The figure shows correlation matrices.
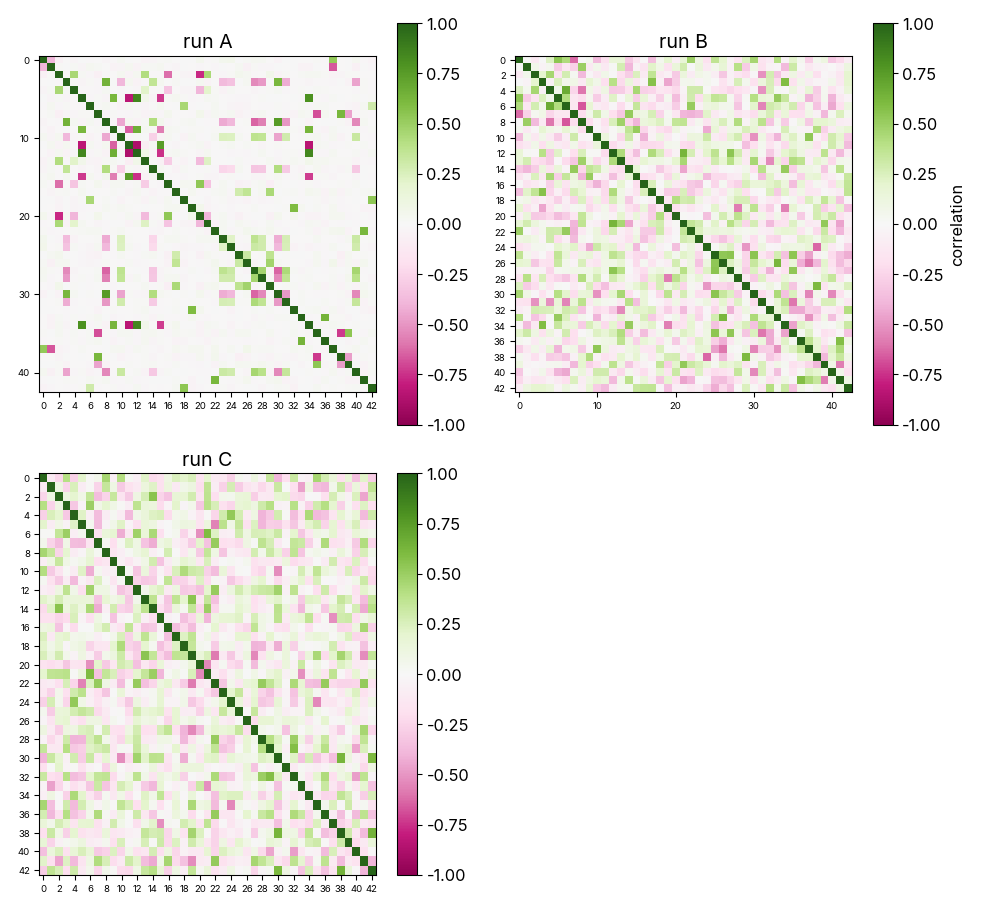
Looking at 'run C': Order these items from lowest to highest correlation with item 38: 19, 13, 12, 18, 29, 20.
18, 12, 29, 20, 13, 19
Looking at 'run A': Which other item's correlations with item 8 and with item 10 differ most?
30
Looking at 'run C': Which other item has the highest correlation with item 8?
0
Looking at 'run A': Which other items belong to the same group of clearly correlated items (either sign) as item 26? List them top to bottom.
17, 25, 29
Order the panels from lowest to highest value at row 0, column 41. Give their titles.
run B, run A, run C
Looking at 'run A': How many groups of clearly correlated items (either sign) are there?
10
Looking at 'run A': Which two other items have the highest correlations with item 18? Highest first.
42, 6
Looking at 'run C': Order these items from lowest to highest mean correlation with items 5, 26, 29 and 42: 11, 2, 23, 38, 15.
11, 23, 15, 2, 38
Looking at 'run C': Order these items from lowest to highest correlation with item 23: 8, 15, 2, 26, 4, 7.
8, 7, 26, 2, 15, 4
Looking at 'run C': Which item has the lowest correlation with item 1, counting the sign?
33
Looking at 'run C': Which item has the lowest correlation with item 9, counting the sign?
15
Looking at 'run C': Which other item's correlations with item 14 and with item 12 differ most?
22
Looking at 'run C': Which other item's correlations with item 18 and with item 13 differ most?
30
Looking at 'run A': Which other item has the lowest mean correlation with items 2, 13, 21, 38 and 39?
20
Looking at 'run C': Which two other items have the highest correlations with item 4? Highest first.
24, 34
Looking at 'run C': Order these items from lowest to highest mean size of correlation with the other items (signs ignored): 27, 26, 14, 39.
26, 39, 27, 14
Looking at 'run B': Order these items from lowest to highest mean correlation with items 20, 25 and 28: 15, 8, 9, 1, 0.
15, 0, 9, 1, 8
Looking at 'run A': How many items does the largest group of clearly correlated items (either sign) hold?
11
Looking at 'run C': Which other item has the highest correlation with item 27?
41
